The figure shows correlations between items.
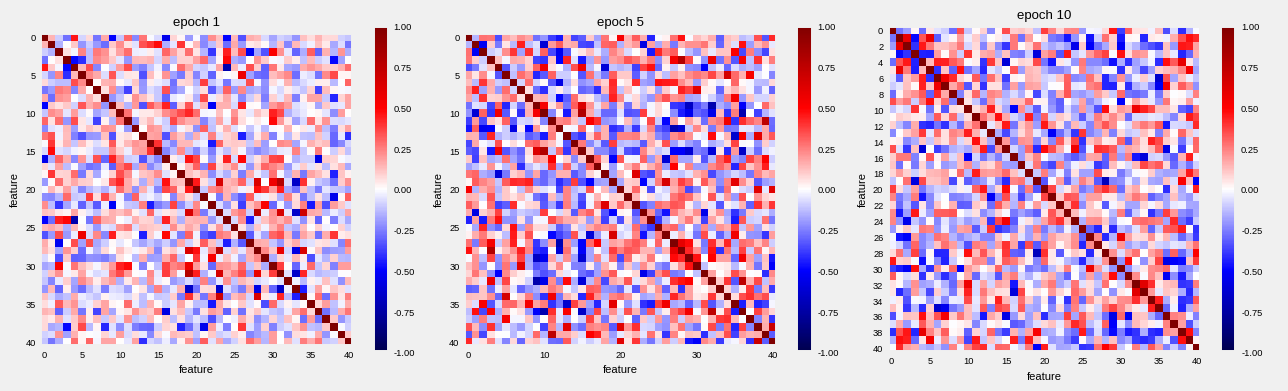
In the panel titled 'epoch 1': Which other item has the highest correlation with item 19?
31
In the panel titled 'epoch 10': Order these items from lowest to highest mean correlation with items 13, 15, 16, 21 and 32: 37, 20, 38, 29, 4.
4, 38, 37, 29, 20
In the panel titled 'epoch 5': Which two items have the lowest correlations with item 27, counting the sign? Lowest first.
12, 15
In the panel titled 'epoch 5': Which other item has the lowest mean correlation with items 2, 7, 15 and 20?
36
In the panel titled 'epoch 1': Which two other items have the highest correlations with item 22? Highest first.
29, 17
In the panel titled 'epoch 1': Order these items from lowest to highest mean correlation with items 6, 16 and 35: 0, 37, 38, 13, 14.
13, 0, 38, 14, 37
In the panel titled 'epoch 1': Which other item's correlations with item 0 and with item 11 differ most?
30
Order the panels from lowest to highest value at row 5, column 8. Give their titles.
epoch 10, epoch 1, epoch 5
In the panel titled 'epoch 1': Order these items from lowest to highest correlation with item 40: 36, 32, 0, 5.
0, 5, 32, 36
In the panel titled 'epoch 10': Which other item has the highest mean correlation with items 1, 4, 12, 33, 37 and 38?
25
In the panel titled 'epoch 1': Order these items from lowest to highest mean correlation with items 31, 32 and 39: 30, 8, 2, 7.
7, 8, 2, 30
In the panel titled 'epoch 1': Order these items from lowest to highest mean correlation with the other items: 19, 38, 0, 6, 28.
38, 0, 6, 28, 19
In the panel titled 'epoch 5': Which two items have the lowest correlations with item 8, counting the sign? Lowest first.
12, 13
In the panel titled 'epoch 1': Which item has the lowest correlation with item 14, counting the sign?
22
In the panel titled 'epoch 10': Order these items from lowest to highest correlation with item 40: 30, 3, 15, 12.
30, 3, 15, 12
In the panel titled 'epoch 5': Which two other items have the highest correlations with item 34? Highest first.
5, 11
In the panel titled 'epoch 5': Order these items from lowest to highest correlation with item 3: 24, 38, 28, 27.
24, 38, 27, 28
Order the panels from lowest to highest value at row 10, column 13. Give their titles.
epoch 5, epoch 1, epoch 10
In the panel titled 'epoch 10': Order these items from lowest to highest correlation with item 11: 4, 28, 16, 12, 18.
16, 4, 28, 12, 18
